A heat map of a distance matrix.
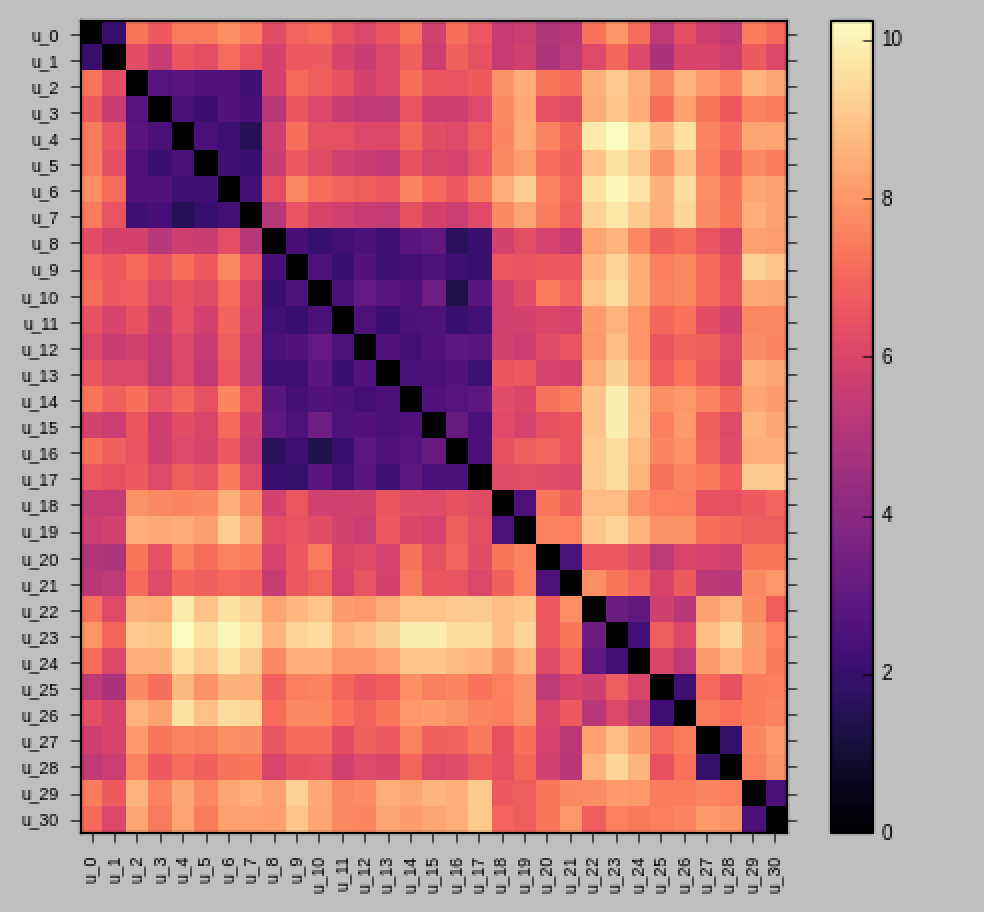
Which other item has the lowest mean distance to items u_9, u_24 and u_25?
u_26
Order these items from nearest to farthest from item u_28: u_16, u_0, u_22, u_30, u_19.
u_0, u_16, u_19, u_30, u_22
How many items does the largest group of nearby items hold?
10
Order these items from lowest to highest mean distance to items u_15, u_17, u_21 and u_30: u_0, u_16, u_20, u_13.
u_13, u_16, u_20, u_0
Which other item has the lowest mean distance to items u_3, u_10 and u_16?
u_8
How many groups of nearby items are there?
9
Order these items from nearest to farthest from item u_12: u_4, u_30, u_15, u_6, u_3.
u_15, u_3, u_4, u_6, u_30
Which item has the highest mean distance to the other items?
u_23
